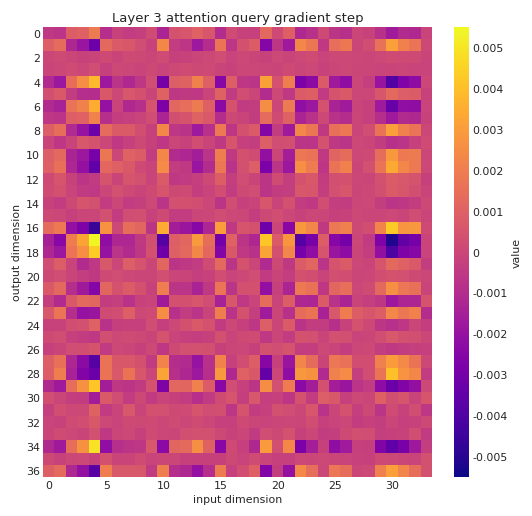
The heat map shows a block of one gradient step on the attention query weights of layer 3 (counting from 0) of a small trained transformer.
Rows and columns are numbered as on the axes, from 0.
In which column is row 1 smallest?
4
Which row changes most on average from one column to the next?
17
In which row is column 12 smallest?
16
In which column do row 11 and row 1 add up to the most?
30
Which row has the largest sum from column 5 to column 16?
28
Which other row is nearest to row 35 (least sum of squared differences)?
2
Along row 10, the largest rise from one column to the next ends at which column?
5
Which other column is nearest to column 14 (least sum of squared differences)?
12
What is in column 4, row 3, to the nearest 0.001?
0
